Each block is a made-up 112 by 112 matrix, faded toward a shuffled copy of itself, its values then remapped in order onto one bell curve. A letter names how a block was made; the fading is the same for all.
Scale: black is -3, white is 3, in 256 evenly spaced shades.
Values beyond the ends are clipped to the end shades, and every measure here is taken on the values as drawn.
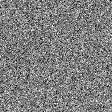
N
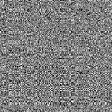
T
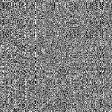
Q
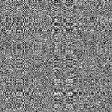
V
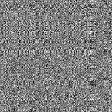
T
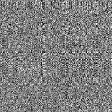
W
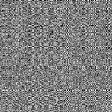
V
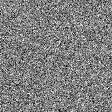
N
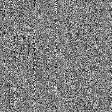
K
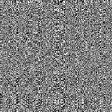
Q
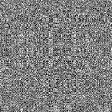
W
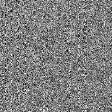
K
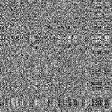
W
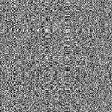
W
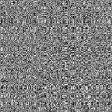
T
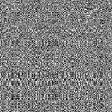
T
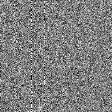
K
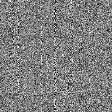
K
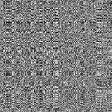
V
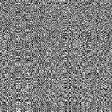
T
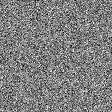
N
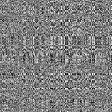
V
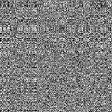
T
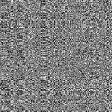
T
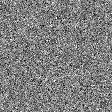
N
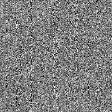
K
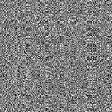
T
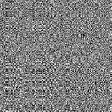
T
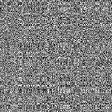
W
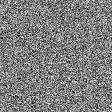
N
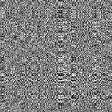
V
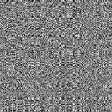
T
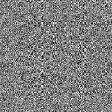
Q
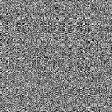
W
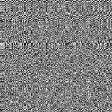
V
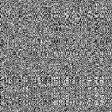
W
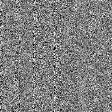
K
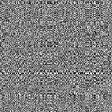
V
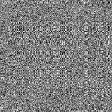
W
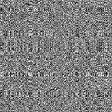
T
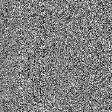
K
